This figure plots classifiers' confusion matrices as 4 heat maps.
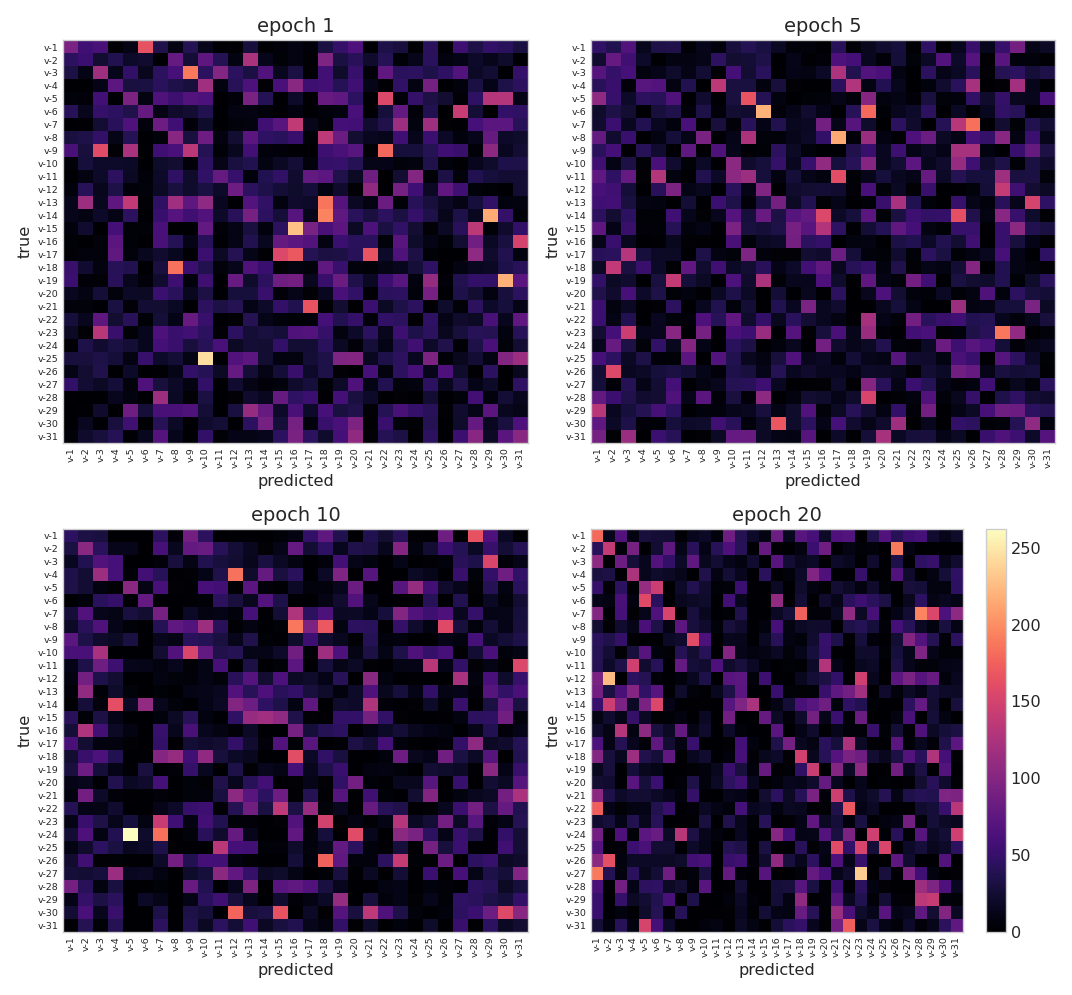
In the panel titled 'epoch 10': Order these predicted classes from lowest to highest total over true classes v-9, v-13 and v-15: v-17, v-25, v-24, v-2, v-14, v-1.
v-24, v-25, v-17, v-1, v-2, v-14
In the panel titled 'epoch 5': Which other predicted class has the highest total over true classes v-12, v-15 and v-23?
v-28
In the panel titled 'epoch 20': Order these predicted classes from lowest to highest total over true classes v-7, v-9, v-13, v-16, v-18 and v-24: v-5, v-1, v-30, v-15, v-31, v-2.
v-15, v-2, v-30, v-5, v-31, v-1
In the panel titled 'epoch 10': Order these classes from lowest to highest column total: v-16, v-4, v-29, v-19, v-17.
v-17, v-4, v-19, v-29, v-16
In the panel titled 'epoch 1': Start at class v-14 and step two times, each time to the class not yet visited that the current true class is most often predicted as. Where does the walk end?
v-13
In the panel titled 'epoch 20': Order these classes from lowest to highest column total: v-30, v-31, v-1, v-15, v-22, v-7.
v-15, v-7, v-30, v-31, v-22, v-1
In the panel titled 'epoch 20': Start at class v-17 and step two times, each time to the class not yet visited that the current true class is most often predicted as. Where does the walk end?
v-1
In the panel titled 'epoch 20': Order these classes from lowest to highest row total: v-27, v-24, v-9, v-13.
v-9, v-13, v-27, v-24
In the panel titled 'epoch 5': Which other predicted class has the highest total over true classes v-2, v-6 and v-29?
v-12
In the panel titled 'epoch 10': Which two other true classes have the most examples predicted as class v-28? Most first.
v-1, v-17
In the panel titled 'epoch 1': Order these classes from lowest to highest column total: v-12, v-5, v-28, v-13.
v-12, v-5, v-28, v-13
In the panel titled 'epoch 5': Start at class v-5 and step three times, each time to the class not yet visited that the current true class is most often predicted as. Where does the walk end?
v-3
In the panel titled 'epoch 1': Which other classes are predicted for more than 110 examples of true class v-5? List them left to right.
v-22, v-29, v-30
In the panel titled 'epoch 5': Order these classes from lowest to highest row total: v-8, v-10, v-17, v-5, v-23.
v-17, v-5, v-10, v-8, v-23
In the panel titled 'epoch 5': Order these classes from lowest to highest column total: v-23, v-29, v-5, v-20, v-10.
v-20, v-5, v-23, v-29, v-10
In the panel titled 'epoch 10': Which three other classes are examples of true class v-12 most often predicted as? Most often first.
v-27, v-21, v-2
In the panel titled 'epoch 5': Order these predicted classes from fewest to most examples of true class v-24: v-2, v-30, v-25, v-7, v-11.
v-30, v-11, v-25, v-2, v-7
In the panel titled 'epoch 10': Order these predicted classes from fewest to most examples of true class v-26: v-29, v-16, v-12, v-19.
v-12, v-16, v-29, v-19
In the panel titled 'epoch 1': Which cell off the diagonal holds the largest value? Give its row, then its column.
v-25, v-10
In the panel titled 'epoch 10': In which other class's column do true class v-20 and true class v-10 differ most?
v-9
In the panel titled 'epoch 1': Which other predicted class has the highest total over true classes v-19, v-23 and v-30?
v-16
